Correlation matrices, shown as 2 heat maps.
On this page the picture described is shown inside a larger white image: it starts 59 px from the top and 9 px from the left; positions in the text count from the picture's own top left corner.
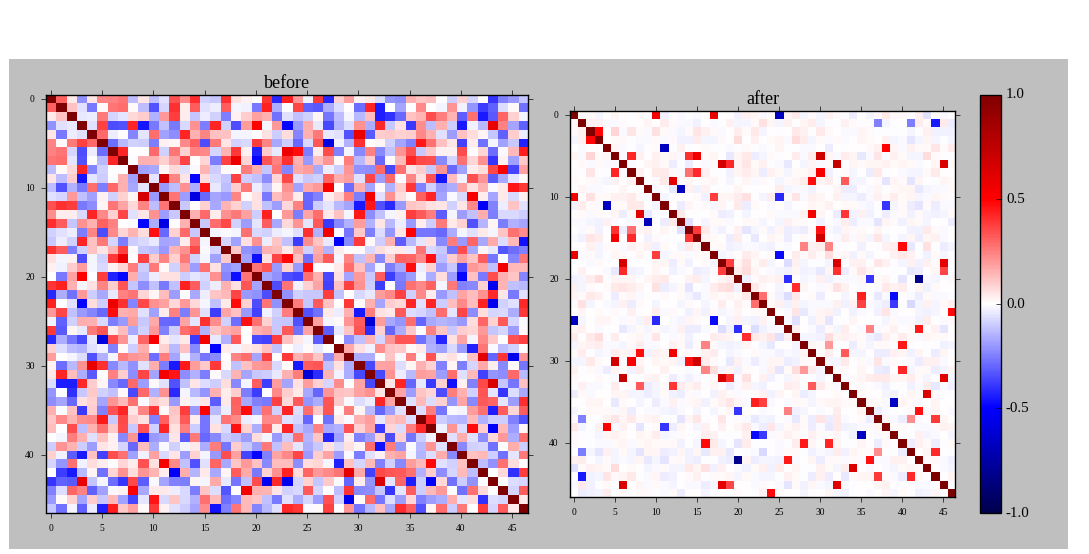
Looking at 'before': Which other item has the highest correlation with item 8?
44
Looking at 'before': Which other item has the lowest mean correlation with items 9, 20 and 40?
21
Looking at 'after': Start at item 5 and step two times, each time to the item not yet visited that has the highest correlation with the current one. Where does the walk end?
15
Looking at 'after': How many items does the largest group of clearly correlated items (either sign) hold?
5
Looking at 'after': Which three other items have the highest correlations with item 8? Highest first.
12, 29, 33
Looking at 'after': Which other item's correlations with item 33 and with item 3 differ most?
2
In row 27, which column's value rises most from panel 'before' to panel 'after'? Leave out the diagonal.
21
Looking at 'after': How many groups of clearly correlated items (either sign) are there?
14
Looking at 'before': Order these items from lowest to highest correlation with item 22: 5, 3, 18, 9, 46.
5, 46, 9, 3, 18
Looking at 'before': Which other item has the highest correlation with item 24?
6
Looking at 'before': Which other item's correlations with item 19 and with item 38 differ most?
35
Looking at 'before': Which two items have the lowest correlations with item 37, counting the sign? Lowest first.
43, 32
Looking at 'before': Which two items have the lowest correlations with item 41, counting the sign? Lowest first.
28, 14
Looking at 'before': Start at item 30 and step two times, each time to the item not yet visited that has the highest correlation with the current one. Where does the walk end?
13
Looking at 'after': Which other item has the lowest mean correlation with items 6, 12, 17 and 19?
25
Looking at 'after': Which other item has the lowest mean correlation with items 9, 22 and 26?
13
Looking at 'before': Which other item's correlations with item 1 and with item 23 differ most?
42
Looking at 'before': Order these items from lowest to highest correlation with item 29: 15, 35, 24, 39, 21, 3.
15, 3, 39, 24, 35, 21
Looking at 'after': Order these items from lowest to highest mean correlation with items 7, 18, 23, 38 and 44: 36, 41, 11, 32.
11, 36, 41, 32
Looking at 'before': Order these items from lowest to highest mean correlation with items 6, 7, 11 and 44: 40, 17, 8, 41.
17, 40, 8, 41
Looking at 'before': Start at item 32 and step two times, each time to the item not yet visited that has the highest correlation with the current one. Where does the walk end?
3
